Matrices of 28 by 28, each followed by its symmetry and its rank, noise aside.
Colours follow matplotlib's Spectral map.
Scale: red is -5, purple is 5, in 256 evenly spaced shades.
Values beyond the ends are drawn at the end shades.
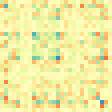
symmetric, rank two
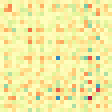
symmetric, rank three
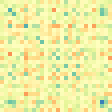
symmetric, rank three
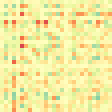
symmetric, rank three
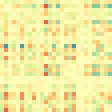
antisymmetric, rank two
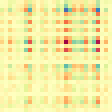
no symmetry, rank one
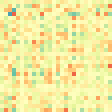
symmetric, rank three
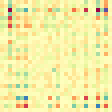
no symmetry, rank two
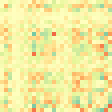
symmetric, rank two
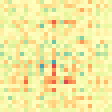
no symmetry, rank three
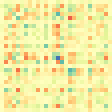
symmetric, rank two
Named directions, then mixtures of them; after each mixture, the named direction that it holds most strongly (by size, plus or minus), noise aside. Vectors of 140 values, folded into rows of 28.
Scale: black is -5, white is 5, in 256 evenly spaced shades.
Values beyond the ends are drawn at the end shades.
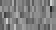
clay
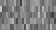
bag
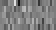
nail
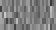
clay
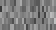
bag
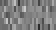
nail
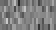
nail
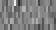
nail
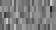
clay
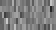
clay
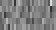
clay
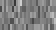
bag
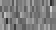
clay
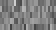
bag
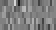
nail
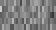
bag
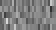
clay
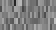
bag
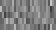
clay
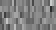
clay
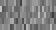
bag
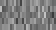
bag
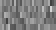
clay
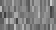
clay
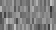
clay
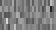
clay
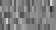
clay
